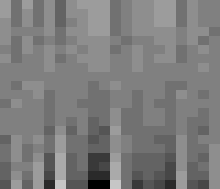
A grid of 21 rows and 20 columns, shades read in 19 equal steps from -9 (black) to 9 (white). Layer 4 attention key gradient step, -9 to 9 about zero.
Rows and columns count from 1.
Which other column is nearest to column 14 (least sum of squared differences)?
18
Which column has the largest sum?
11
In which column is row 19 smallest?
9
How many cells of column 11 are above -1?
16
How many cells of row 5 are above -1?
15
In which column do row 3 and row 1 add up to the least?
6
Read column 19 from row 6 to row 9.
1 0 1 0
